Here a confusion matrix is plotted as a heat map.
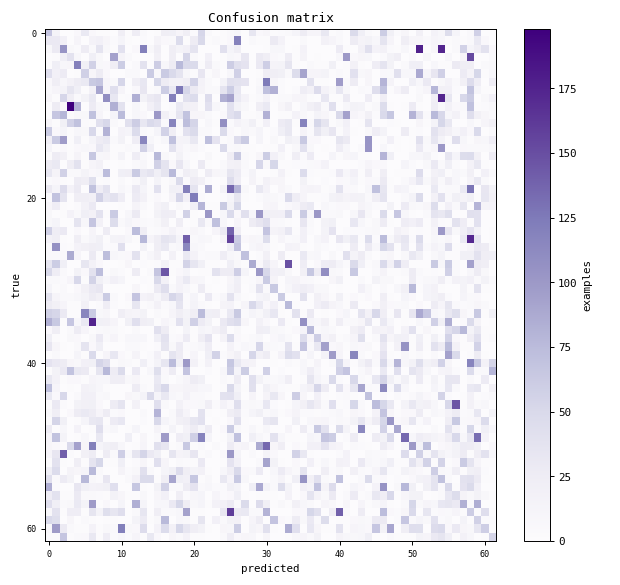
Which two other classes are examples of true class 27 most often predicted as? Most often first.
3, 8
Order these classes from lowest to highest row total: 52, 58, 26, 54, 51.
52, 26, 51, 54, 58
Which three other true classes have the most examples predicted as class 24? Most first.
11, 8, 21
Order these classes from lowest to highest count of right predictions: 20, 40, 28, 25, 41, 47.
40, 41, 28, 47, 20, 25
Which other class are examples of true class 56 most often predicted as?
47
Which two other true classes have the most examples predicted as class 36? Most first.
29, 58
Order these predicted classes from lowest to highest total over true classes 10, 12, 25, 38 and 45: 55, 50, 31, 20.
31, 20, 50, 55
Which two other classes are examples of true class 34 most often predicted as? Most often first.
5, 51
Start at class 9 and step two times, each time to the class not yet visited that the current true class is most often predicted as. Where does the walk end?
58
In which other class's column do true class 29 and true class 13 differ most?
16
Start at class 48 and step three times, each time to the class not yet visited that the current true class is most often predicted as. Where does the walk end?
15
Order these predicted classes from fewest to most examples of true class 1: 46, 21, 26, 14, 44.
14, 44, 46, 21, 26
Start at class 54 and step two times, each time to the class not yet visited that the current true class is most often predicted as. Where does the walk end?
6
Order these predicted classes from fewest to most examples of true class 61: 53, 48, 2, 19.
48, 19, 53, 2
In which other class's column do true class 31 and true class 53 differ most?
50
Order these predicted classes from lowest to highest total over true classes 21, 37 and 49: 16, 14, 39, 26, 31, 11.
14, 11, 31, 39, 26, 16
